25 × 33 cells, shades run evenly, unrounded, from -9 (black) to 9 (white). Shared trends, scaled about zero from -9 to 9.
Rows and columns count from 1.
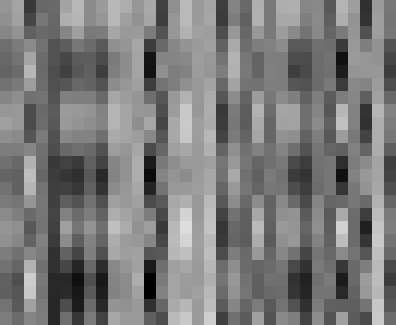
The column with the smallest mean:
5
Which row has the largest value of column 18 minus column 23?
25
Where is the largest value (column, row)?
16, 18
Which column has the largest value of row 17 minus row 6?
29
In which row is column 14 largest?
6
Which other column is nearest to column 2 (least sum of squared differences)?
1
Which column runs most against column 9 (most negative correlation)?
3
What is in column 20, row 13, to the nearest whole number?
2
